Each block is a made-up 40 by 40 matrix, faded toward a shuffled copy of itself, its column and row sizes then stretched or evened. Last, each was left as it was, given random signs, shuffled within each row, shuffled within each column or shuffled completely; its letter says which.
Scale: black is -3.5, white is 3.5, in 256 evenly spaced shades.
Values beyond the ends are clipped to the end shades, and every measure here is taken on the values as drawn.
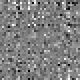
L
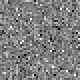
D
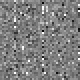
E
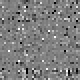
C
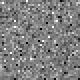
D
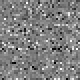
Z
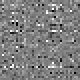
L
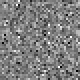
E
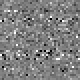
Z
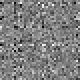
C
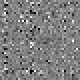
L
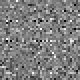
C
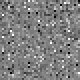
E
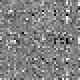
C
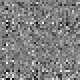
C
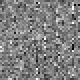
E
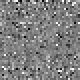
Z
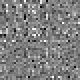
L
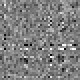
L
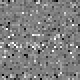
Z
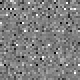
Z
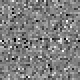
Z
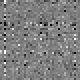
C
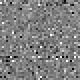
Z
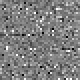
Z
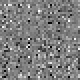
C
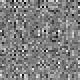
L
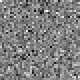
Z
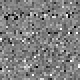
Z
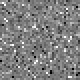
D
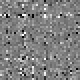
C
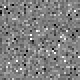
D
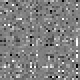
L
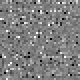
Z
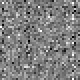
E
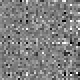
C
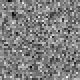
D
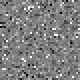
D
